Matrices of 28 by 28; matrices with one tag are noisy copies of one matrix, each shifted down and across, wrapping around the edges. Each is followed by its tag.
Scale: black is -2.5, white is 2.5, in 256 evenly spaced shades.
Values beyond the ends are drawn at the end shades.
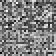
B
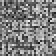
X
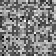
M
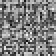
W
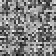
M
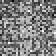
X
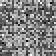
X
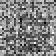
X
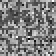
W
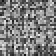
W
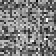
X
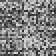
X
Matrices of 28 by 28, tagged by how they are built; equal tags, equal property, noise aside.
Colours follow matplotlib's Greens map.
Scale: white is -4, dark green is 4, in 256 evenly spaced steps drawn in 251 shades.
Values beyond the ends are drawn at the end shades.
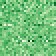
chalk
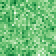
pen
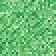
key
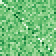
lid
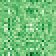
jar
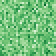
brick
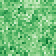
pen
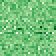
chalk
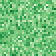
brick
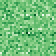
chalk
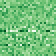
chalk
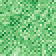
key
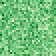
brick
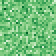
brick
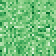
jar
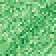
key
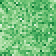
pen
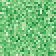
brick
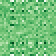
jar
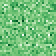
chalk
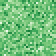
brick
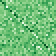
lid
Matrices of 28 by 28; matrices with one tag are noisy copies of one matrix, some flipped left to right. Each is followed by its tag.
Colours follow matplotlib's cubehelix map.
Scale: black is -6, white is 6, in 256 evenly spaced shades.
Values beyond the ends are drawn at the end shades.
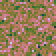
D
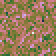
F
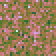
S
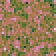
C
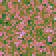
S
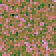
D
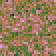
D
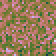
F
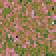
F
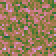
C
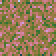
S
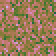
C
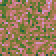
C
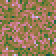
F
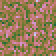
S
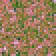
C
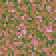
S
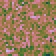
F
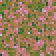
C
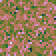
D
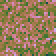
F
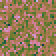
S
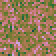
C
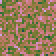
C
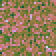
D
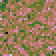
C
